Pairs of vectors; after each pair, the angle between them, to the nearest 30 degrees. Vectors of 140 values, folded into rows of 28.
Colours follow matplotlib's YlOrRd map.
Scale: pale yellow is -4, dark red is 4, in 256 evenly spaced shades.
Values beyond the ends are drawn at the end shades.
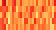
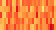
150 degrees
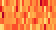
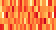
120 degrees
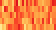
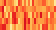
120 degrees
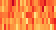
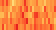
150 degrees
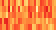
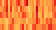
150 degrees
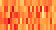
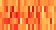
30 degrees
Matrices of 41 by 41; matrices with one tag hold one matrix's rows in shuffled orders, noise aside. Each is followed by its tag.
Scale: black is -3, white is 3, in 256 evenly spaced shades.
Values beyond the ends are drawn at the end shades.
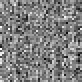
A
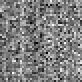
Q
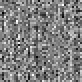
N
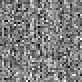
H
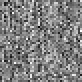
H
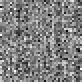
A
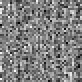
A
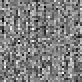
N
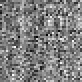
Q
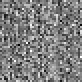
H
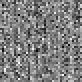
N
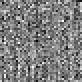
N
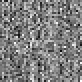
H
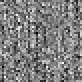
N
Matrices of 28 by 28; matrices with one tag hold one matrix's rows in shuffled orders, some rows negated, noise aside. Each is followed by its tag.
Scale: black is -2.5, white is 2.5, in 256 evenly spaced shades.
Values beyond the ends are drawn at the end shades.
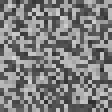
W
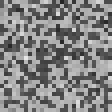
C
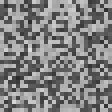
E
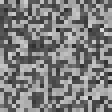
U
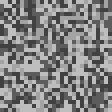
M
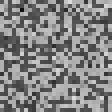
C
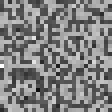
M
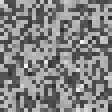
W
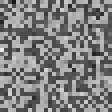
M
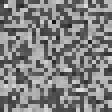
U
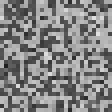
C
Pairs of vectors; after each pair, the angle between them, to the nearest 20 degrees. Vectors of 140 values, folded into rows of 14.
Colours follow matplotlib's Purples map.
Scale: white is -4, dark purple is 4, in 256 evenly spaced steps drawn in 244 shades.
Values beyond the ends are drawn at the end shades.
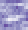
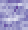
20 degrees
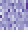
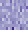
100 degrees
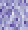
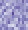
140 degrees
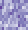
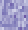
140 degrees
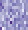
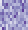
140 degrees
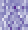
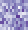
60 degrees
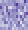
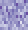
20 degrees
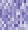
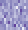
100 degrees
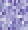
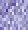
80 degrees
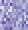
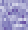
60 degrees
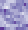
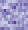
40 degrees
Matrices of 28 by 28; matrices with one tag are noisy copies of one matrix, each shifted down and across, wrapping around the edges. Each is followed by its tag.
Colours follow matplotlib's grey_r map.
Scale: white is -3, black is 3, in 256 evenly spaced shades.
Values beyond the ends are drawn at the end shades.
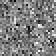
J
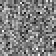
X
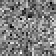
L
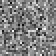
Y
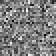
J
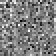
Y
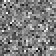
J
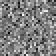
X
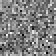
J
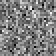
X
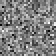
X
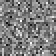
X
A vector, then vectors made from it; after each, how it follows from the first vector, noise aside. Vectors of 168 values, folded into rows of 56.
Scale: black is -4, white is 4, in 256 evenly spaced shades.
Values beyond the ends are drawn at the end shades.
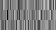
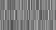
reversed, negated, shrunk.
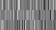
negated, partly zeroed.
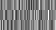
reversed, negated.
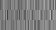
shrunk.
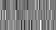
wrapped around, negated, partly zeroed.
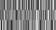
reversed, negated.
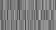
shrunk.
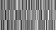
reversed, negated.
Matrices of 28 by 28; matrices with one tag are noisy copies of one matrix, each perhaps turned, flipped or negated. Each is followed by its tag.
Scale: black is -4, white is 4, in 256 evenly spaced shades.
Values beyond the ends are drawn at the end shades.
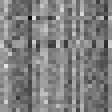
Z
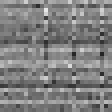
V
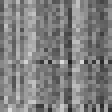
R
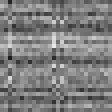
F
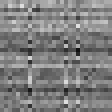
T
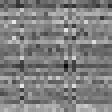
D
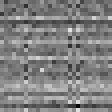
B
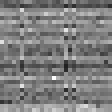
D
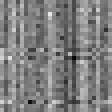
F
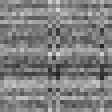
F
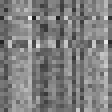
Z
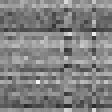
Z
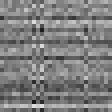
B
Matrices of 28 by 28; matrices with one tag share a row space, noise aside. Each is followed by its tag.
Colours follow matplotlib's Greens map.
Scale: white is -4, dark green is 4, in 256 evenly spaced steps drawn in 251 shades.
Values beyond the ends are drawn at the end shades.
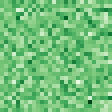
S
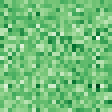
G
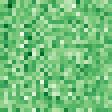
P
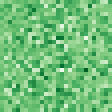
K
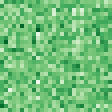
G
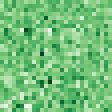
P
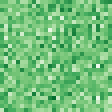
G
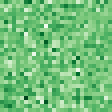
P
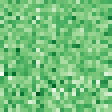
G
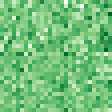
S
